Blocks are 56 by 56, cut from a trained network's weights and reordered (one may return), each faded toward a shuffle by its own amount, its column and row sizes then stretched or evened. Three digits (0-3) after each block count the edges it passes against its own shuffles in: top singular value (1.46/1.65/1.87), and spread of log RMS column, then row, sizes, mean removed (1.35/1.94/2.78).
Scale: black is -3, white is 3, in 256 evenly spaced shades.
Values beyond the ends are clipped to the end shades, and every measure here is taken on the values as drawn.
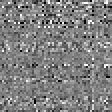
1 2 3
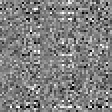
3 2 2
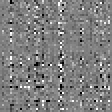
2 3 2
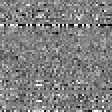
3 0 3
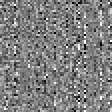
0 3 0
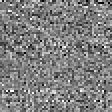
0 0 2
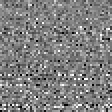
0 1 3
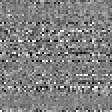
2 0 3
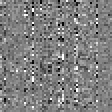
2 3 1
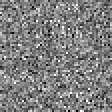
1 0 1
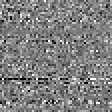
1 0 3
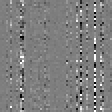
3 3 0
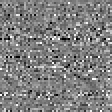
1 1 3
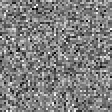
0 0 0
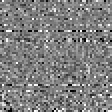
3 0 3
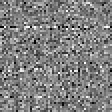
2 1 2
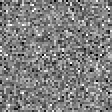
0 1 1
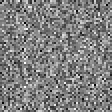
3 0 0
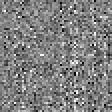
0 2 1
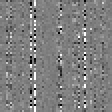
2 3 0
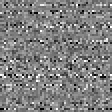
1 0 3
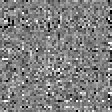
1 2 2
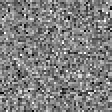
0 0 1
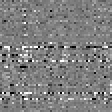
2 1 3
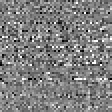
0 0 3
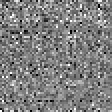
1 2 2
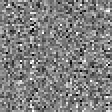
0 2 0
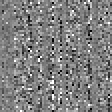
0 3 0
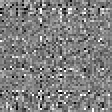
3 2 2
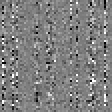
2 3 1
